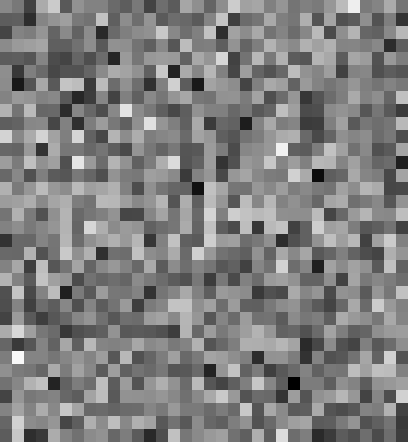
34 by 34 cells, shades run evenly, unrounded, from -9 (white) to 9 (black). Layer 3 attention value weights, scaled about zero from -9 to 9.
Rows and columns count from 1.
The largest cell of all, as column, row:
25, 30
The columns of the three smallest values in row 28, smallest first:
2, 33, 11
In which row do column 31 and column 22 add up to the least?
17
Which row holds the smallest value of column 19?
5
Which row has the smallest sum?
16
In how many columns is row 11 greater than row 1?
16
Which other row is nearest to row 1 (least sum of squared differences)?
29
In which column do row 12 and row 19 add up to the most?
1
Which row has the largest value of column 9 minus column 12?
20
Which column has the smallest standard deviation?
31
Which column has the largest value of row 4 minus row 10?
13
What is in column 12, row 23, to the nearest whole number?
0
